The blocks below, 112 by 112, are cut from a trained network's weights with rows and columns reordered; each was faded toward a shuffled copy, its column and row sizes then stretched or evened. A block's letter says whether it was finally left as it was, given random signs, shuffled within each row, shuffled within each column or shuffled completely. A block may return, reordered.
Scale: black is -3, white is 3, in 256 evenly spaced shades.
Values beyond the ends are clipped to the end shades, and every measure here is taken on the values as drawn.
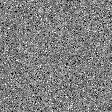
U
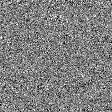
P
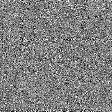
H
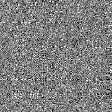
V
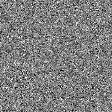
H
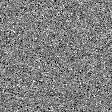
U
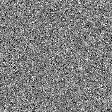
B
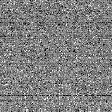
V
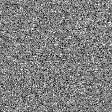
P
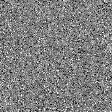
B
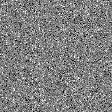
B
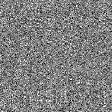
V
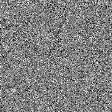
H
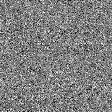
P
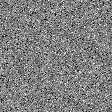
U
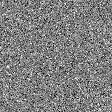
U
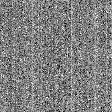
B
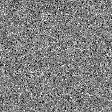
P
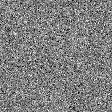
U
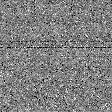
P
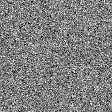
B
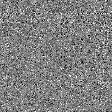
H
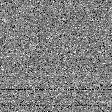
P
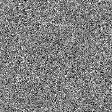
H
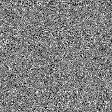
P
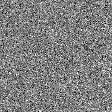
B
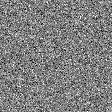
U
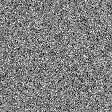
U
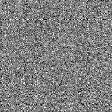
V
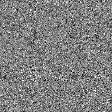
H
